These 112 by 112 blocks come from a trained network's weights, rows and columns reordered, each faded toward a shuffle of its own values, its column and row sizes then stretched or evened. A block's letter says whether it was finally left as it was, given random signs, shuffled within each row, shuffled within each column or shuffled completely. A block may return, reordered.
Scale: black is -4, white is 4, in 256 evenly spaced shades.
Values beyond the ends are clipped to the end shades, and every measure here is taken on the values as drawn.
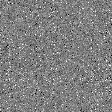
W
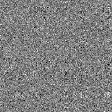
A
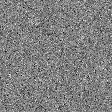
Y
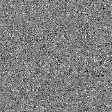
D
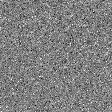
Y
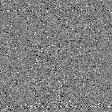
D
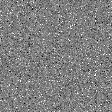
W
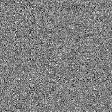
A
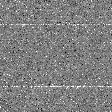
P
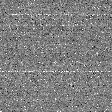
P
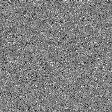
P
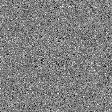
D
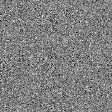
D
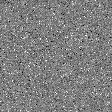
Y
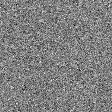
Y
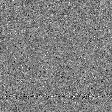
P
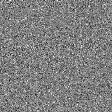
P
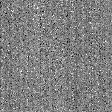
W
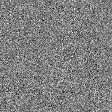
D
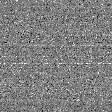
P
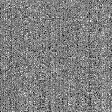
A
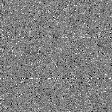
D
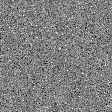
Y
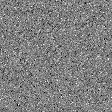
Y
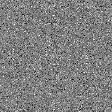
D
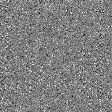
W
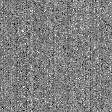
W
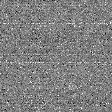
A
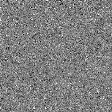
D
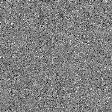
D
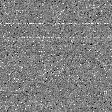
P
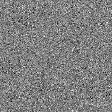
D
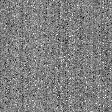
W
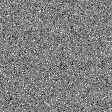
Y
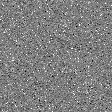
Y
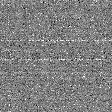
P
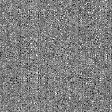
A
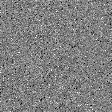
W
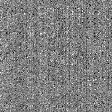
A
